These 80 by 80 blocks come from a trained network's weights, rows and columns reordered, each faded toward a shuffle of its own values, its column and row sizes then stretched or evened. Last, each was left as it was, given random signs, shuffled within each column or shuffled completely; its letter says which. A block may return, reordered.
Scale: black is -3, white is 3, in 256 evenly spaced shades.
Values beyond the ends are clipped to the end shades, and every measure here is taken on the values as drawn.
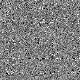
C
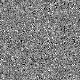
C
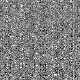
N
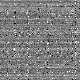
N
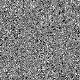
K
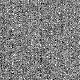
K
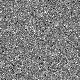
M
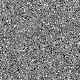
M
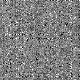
N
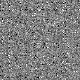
C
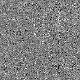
C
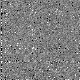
C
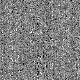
K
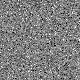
M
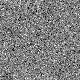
M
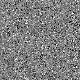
K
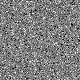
M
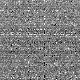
N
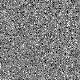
K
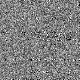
C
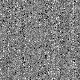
K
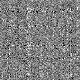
N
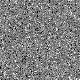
K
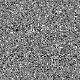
C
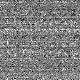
N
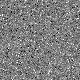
M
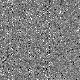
K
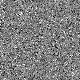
M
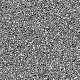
M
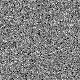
M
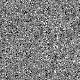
K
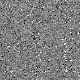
C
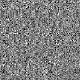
N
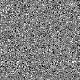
N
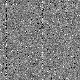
K
